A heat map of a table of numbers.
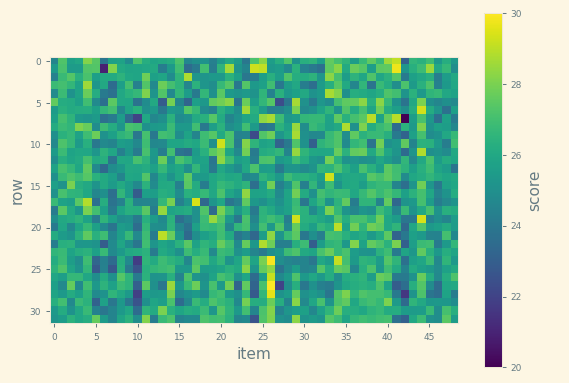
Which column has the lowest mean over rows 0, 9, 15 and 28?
42
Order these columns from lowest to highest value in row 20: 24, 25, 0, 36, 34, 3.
0, 24, 3, 25, 36, 34
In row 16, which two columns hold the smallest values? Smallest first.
10, 7
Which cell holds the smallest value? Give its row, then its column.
7, 42
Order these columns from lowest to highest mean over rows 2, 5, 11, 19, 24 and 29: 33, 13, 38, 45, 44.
13, 45, 33, 38, 44
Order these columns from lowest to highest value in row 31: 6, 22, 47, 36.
22, 6, 36, 47
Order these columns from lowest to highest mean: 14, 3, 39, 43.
43, 3, 14, 39
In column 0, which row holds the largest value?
5
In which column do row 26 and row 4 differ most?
26
